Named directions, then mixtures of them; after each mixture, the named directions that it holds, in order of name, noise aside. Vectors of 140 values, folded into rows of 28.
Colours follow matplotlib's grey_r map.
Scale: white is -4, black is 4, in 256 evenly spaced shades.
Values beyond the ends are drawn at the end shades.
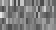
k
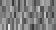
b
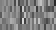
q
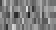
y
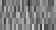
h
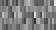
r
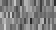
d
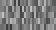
k, q, r.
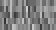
h, y.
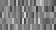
q.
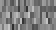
b, y.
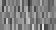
h.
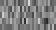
q, r.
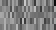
d, q.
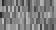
h, k.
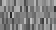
d, h.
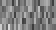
b.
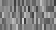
h, q.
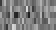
y.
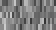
d.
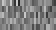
b, k, q.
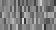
h, q.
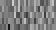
b, h.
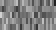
d, k, r.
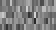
k, r, y.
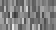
d, h, y.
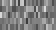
b, k.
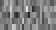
y.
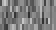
d, y.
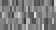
h, r.
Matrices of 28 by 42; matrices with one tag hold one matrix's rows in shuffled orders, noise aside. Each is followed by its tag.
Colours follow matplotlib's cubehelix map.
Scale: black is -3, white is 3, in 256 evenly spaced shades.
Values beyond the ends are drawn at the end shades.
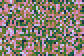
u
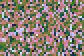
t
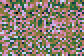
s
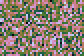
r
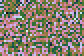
r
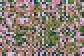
u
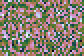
t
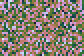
t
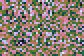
s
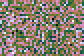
u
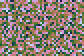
t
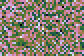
u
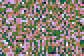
u
